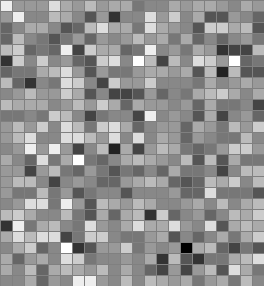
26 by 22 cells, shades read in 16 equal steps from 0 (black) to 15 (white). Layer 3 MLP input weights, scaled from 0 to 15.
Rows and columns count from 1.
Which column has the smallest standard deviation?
15
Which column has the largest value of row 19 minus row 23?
16
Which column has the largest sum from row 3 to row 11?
13
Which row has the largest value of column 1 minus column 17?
24
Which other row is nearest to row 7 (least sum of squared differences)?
11
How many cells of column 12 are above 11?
3
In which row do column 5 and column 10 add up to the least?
17
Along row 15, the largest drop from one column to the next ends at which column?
8
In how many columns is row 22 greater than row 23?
13
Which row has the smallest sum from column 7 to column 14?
9
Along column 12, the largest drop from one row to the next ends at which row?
14
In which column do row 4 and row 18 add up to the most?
18
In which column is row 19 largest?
6
